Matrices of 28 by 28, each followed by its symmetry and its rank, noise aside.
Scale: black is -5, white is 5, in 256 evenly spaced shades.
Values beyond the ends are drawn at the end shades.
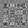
no symmetry, rank two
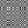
symmetric, rank one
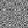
no symmetry, rank two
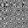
no symmetry, rank three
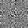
antisymmetric, rank two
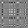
symmetric, rank one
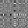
symmetric, rank two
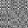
no symmetry, rank two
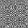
no symmetry, rank two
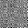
antisymmetric, rank two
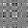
symmetric, rank one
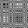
symmetric, rank one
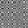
symmetric, rank one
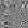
antisymmetric, rank two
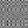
no symmetry, rank one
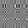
no symmetry, rank one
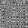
no symmetry, rank three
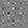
antisymmetric, rank two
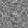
no symmetry, rank three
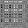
antisymmetric, rank two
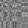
antisymmetric, rank two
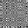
no symmetry, rank two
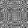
no symmetry, rank three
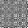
symmetric, rank two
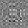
no symmetry, rank two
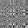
symmetric, rank two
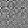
antisymmetric, rank two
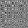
antisymmetric, rank two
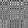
no symmetry, rank one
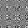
no symmetry, rank two
